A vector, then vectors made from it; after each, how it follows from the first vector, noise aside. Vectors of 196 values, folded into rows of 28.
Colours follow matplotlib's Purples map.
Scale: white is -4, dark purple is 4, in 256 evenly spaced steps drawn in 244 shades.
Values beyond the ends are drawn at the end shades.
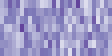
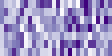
negated, scaled up.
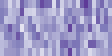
negated.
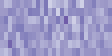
wrapped around, shrunk.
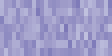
wrapped around, shrunk.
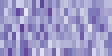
reversed, negated.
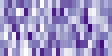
reversed, scaled up.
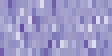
partly zeroed.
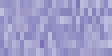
wrapped around, shrunk.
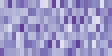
sign-scrambled.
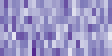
wrapped around, negated.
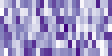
wrapped around, scaled up.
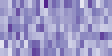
wrapped around, negated.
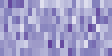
sign-scrambled.
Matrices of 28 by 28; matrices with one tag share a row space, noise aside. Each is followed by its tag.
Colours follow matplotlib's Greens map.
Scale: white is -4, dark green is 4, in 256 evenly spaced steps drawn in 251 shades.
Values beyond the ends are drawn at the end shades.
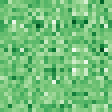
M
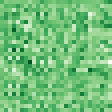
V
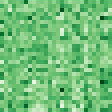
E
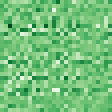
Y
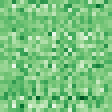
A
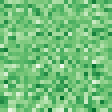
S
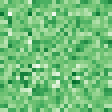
Y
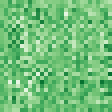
V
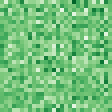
M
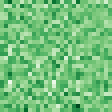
Y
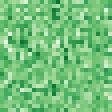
Y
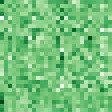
E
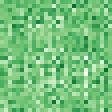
M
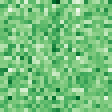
Y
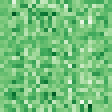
A
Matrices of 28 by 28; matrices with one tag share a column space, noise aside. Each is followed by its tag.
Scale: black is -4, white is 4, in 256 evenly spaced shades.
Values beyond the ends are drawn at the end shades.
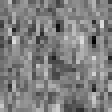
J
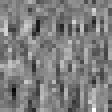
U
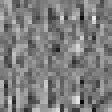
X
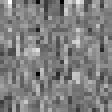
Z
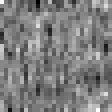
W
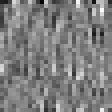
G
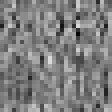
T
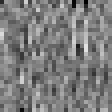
W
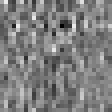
T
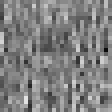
X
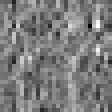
T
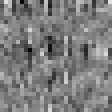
Z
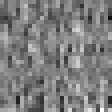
X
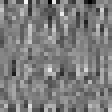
G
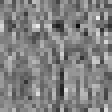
T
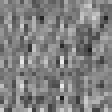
X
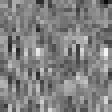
Z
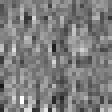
X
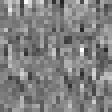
Z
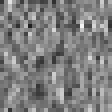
T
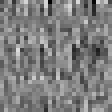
Z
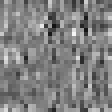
T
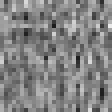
T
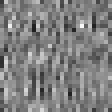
T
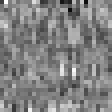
G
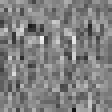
J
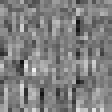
U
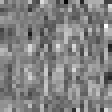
W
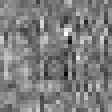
J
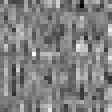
W
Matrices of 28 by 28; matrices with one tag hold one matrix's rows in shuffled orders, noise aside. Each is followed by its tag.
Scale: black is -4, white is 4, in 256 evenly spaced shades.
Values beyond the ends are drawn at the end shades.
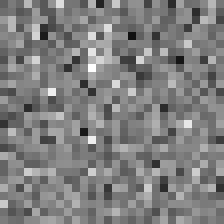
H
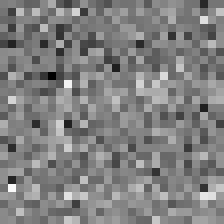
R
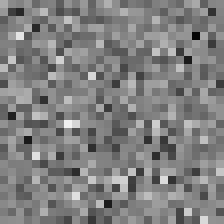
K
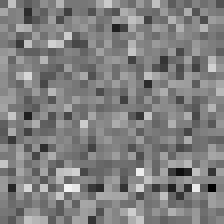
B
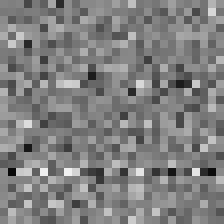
B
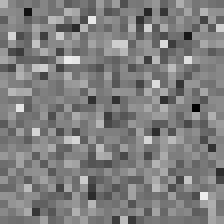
K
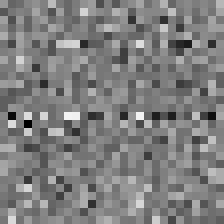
B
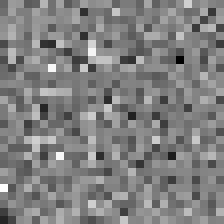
H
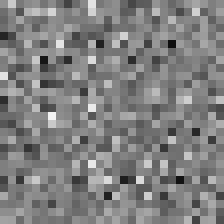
H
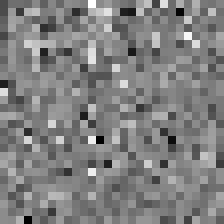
H
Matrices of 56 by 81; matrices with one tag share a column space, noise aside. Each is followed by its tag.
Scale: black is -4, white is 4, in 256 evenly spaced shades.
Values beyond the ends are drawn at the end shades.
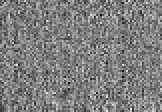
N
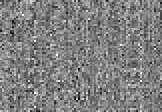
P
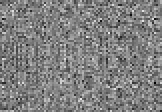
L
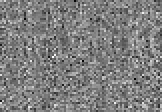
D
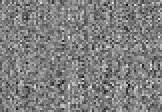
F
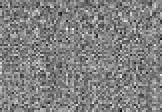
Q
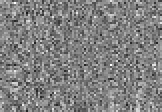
N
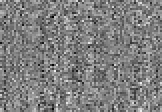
N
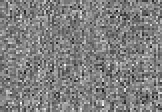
N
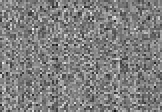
Q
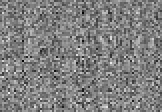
D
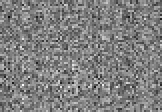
F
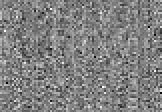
D
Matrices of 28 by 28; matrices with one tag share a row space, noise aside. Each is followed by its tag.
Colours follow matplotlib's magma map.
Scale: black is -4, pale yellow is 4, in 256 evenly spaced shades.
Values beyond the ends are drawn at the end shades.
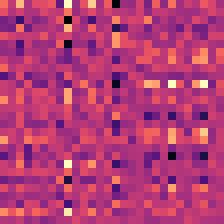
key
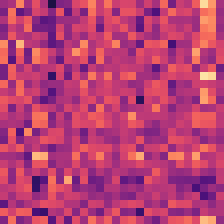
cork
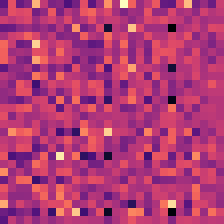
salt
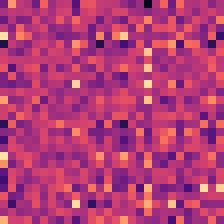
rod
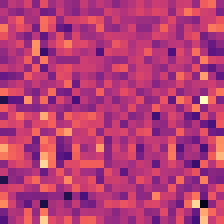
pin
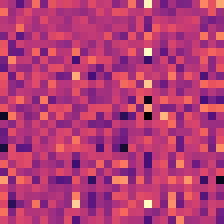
rod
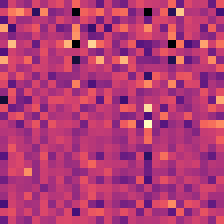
rod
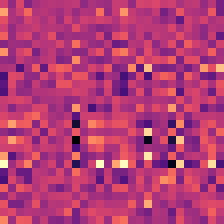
rod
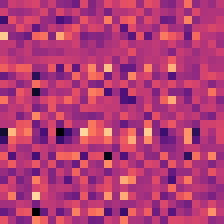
salt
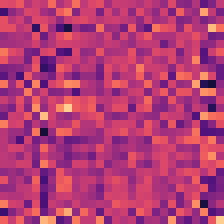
pin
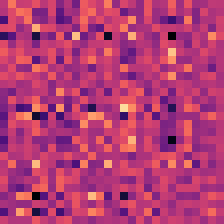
salt
